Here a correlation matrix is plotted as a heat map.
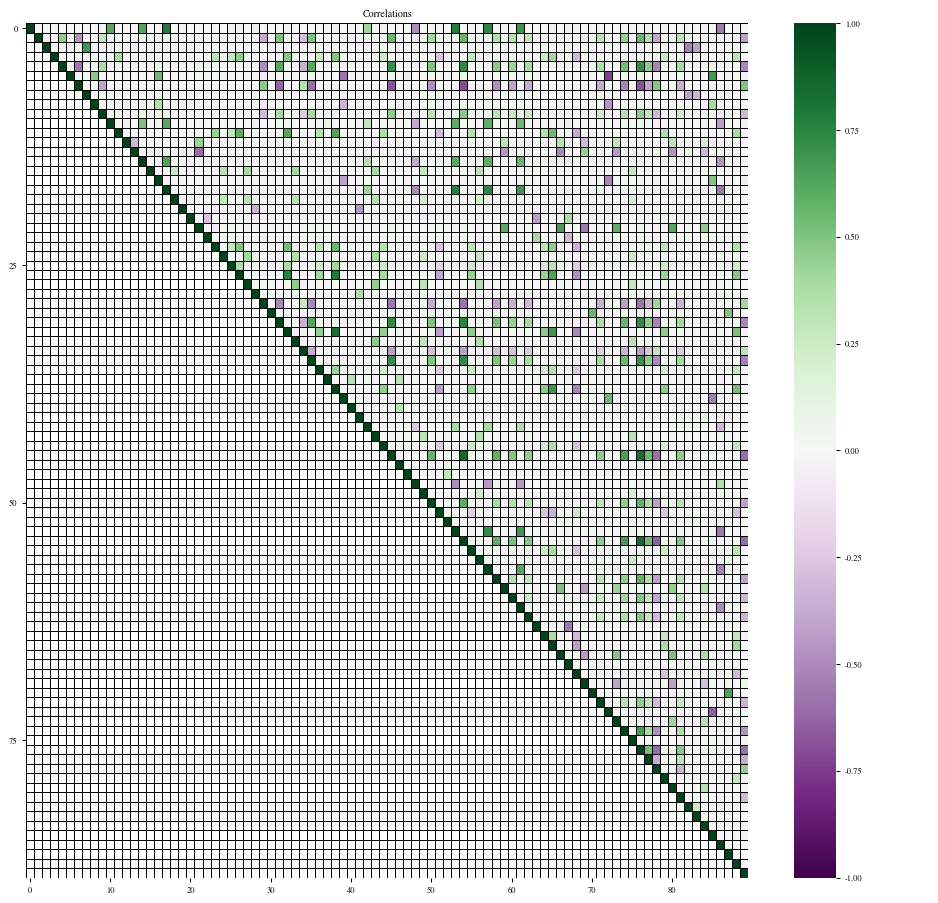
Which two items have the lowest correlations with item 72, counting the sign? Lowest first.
5, 85
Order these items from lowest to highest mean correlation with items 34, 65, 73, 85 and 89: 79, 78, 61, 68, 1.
1, 68, 61, 79, 78
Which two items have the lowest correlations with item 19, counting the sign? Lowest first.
41, 28
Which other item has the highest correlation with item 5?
85
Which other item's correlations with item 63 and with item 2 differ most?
7
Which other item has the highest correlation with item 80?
21
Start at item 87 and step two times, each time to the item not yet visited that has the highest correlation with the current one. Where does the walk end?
30
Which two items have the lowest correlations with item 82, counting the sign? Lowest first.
2, 7
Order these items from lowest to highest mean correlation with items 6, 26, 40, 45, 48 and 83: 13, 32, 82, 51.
51, 13, 82, 32
